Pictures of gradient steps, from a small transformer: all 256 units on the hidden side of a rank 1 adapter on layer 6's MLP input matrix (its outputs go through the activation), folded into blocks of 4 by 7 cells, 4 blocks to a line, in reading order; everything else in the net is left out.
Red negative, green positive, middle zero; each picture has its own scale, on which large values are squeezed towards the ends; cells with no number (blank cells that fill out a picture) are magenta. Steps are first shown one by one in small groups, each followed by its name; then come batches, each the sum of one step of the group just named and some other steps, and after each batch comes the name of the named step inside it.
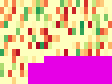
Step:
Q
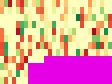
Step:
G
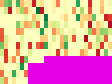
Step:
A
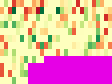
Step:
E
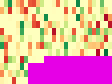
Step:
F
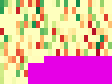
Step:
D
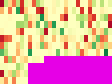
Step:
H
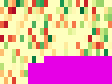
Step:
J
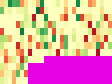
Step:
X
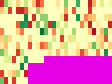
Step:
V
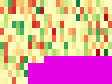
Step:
F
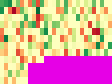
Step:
D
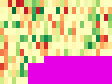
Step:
E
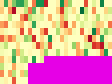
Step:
J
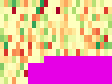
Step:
X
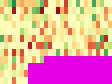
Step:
F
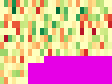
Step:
G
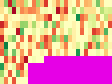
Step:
G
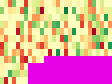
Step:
G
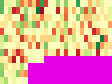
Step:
D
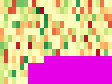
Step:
A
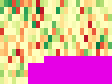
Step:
D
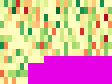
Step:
F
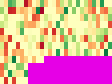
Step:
F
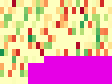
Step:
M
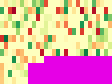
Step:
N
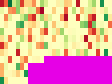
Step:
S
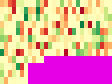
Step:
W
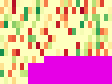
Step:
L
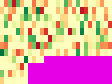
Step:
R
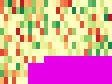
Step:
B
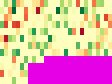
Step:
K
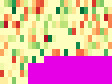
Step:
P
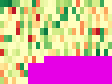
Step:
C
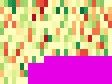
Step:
P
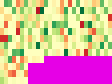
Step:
B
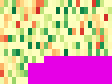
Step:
K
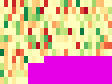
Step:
R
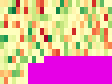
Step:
P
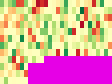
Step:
P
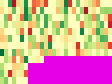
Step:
R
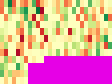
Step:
B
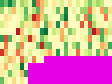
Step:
C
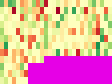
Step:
C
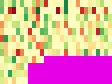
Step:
N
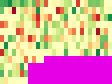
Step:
C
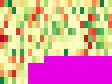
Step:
S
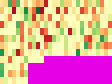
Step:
R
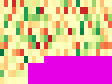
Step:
R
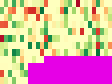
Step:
N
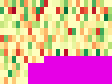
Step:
N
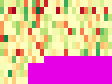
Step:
N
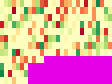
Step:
L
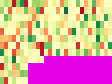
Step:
M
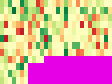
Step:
P
